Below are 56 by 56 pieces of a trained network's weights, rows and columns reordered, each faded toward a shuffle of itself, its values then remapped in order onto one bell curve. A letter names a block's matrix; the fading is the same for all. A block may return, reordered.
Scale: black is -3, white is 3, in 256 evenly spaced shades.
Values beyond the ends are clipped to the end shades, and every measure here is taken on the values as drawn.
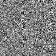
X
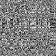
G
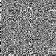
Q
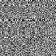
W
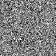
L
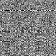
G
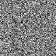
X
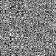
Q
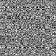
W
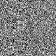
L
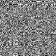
G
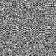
W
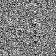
L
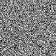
L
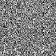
Q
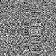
W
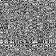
G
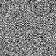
W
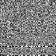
G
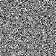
X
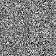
X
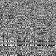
G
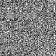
L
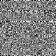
G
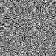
W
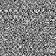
W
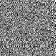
Q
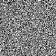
L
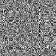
Q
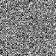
L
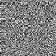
W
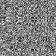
W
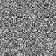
W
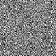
Q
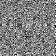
Q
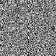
Q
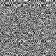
W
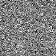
X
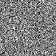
X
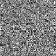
Q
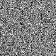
X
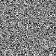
X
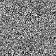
X
